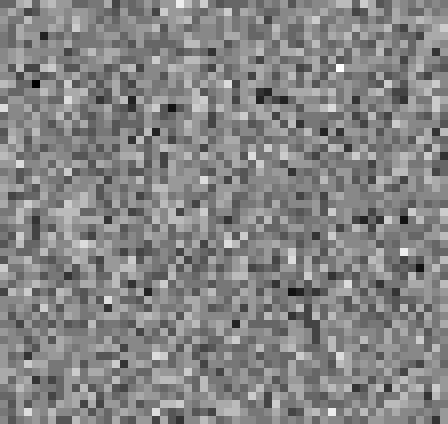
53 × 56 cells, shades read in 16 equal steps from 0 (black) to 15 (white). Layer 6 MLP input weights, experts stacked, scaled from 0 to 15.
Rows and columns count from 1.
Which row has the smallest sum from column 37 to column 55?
37
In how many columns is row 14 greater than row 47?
26
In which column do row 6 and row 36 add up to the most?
44
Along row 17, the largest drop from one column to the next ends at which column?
20
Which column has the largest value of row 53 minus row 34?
53
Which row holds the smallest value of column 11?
51
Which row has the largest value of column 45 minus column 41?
17
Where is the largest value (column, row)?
43, 9
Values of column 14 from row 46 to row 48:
9 8 7
